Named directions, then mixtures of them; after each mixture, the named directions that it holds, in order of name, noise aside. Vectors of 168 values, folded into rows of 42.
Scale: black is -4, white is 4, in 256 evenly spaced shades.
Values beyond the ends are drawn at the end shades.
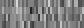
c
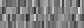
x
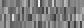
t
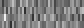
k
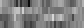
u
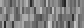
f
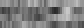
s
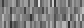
k, t.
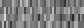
f, k.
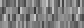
x.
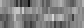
u.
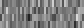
t, x.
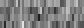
c, f, s.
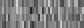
c.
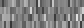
k, t.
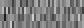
k.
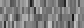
f.
